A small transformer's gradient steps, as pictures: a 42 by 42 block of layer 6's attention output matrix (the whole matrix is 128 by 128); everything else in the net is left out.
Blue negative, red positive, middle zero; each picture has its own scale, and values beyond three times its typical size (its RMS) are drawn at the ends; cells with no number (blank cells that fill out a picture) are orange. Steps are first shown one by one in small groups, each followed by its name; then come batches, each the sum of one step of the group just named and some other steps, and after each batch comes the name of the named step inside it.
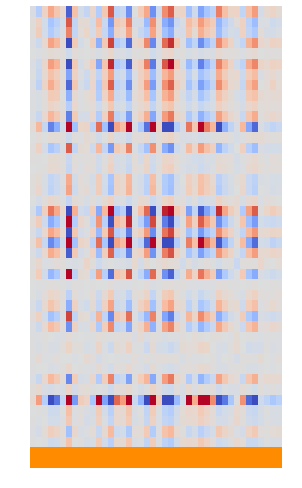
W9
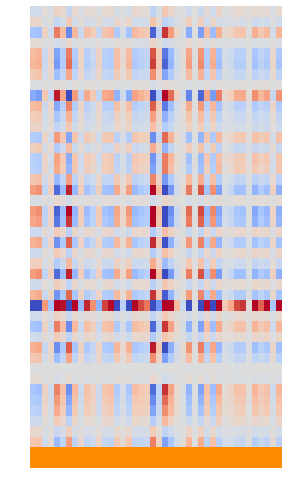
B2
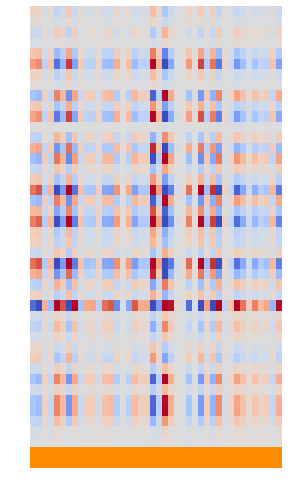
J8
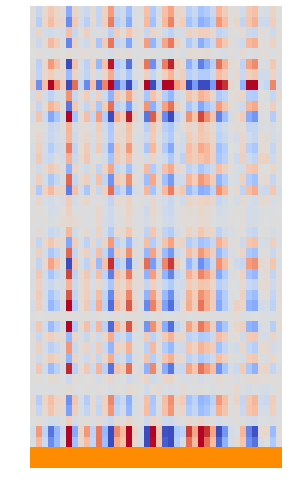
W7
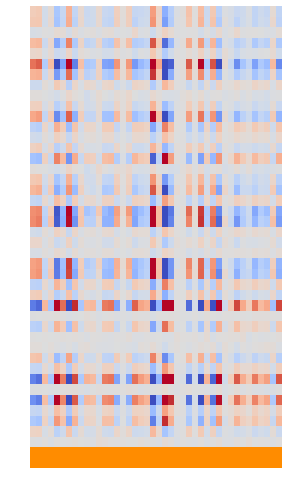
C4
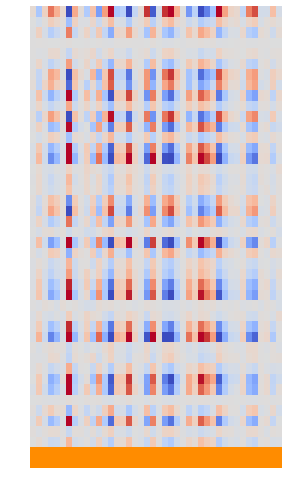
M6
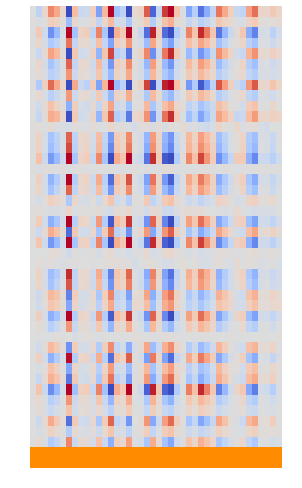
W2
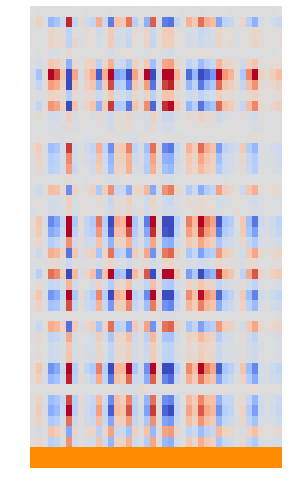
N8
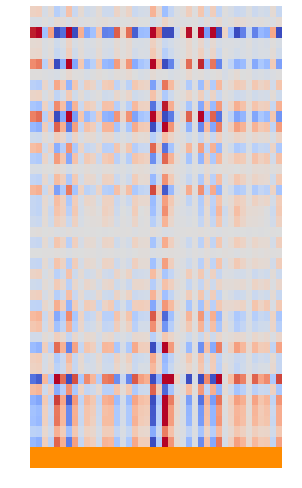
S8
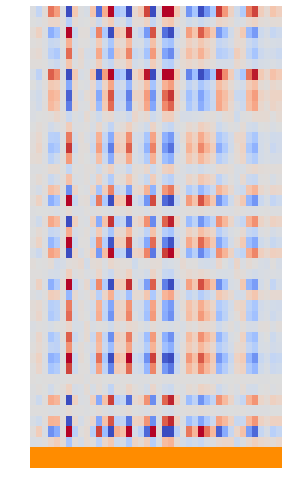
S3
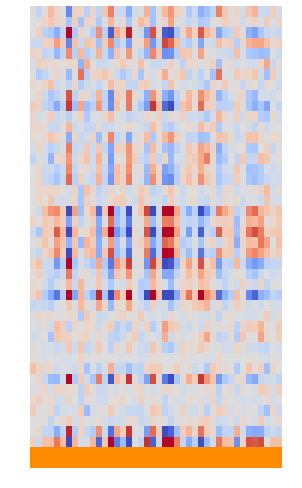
M6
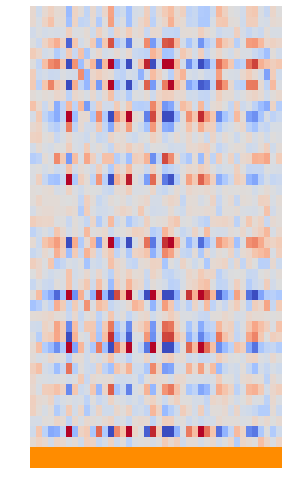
W7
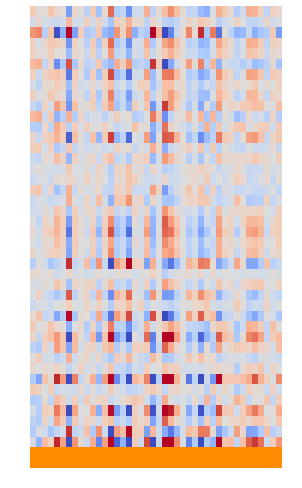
S8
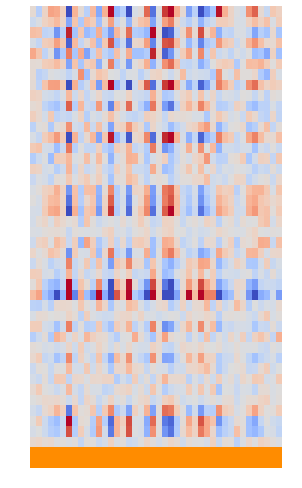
M6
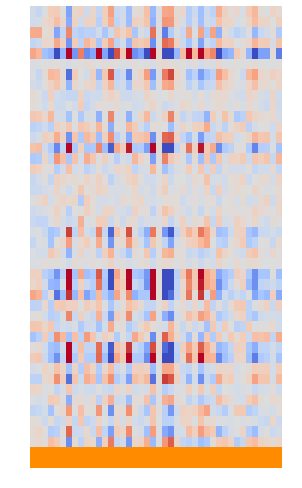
S3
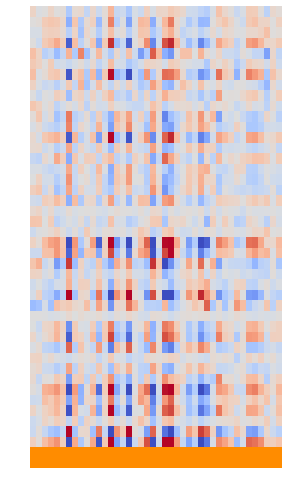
J8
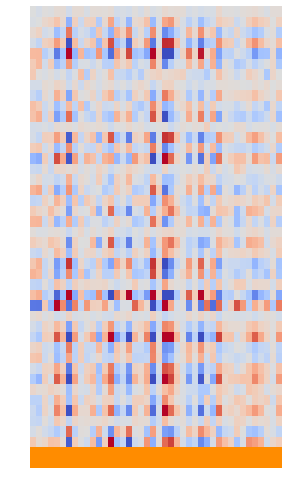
J8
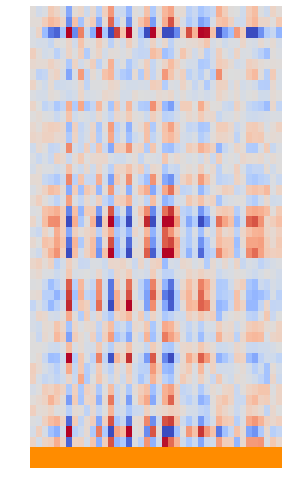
S3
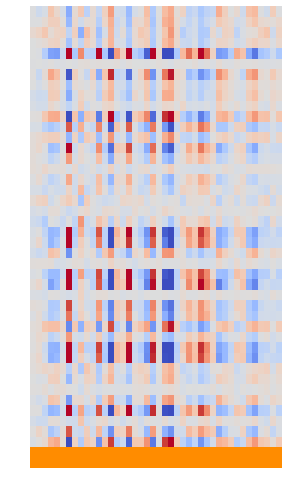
S3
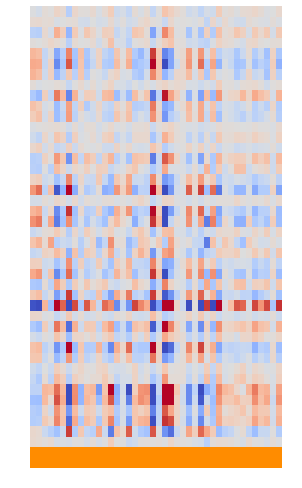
B2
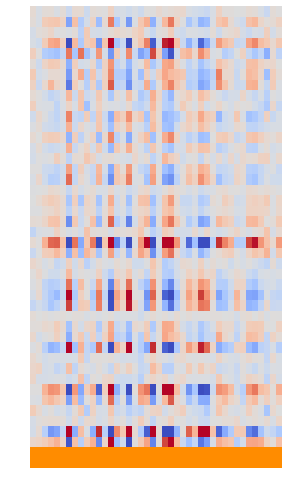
W7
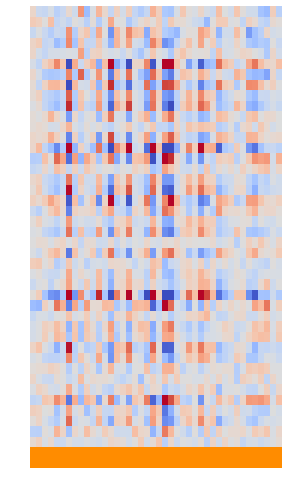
M6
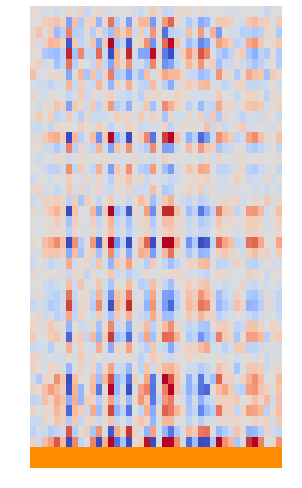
S8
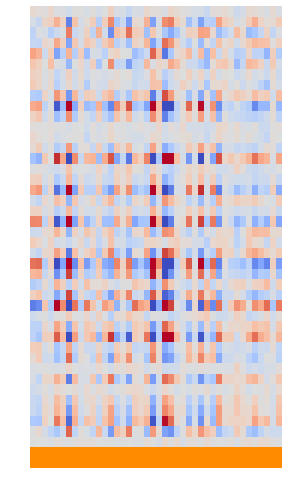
J8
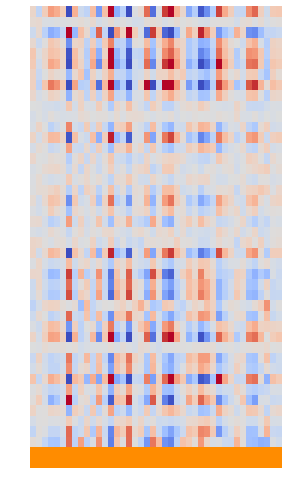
W9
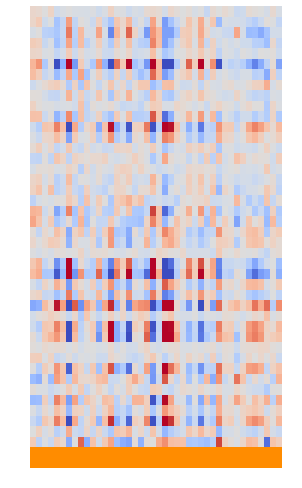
C4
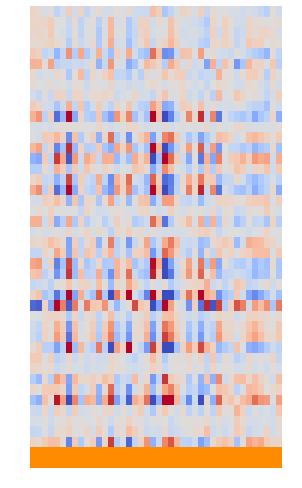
J8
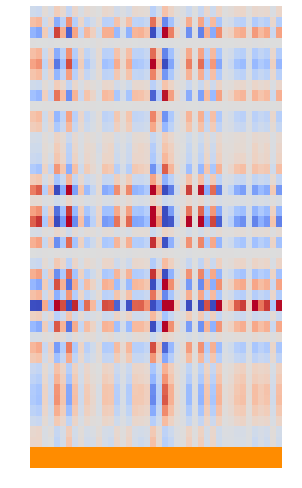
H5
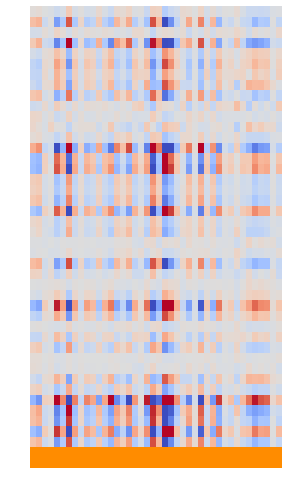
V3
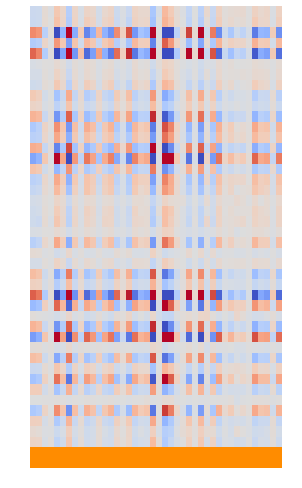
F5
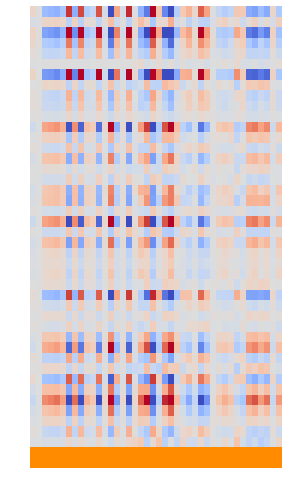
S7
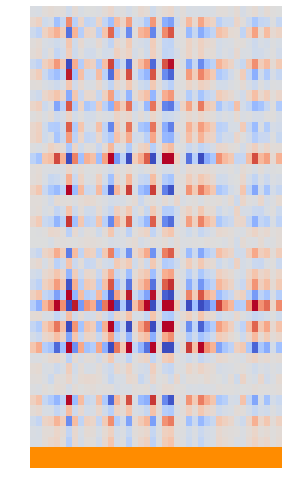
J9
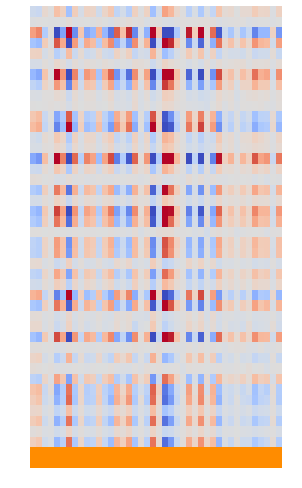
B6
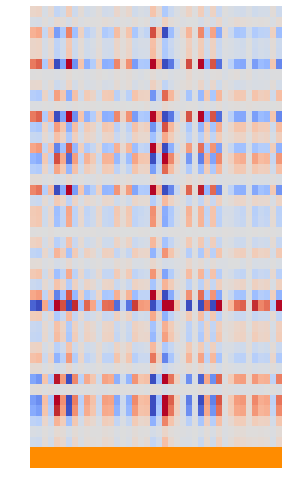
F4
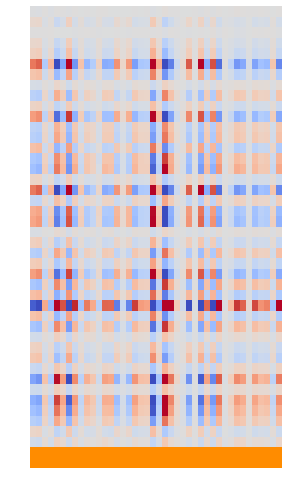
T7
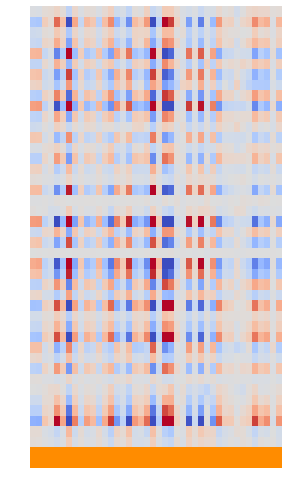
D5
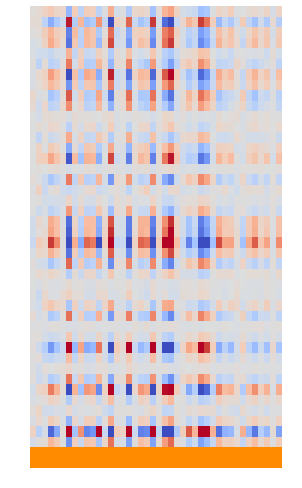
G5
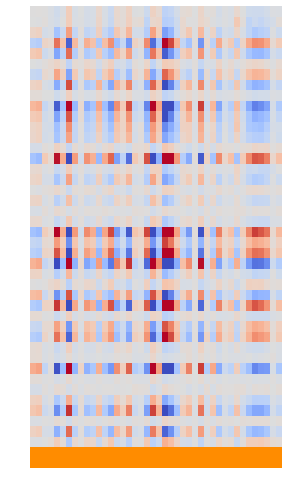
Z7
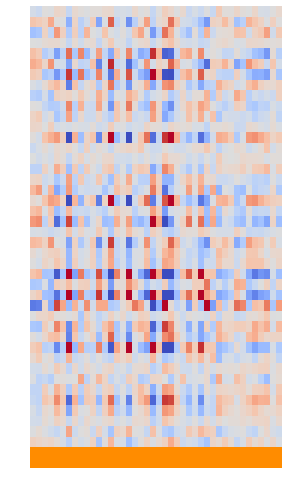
H5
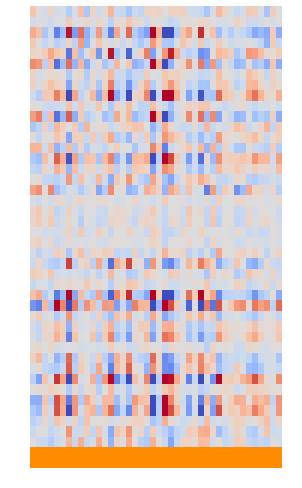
F4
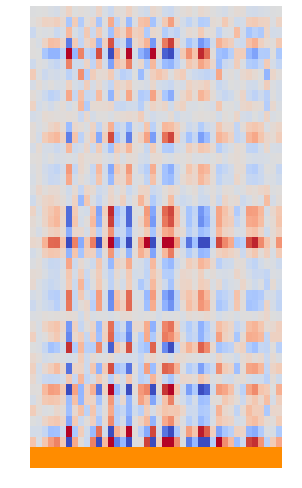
G5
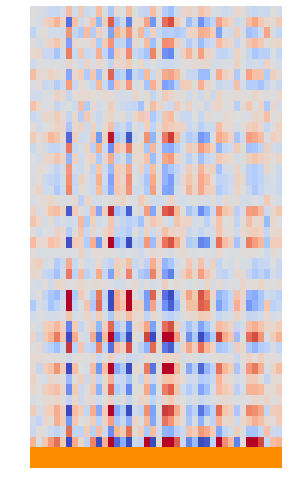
D5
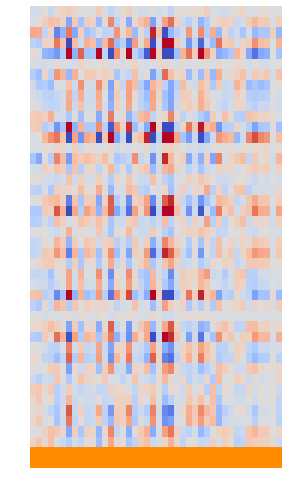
B6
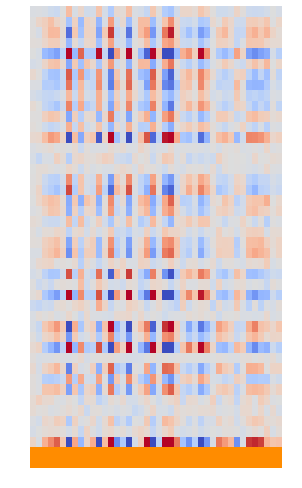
J9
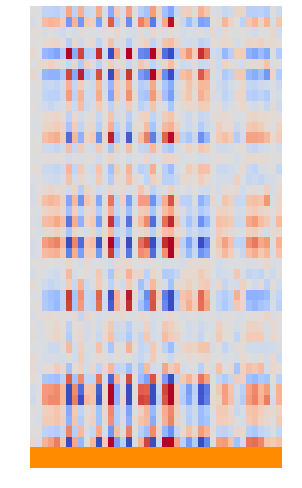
S7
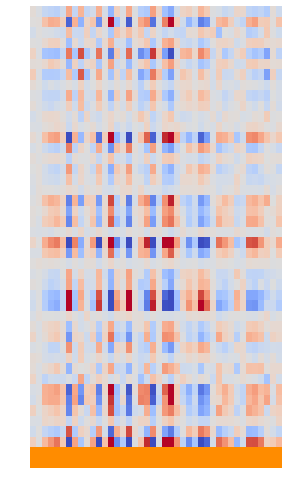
S7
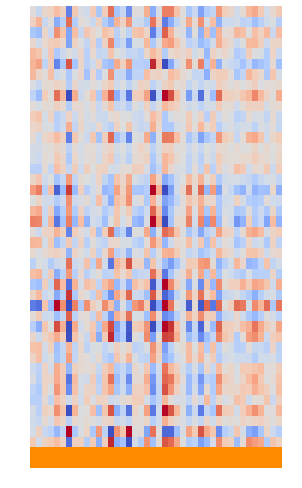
H5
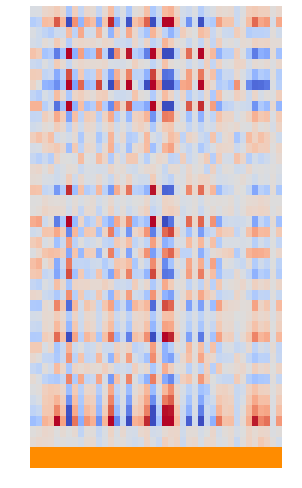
D5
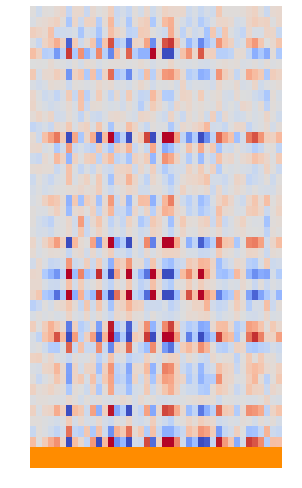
F5
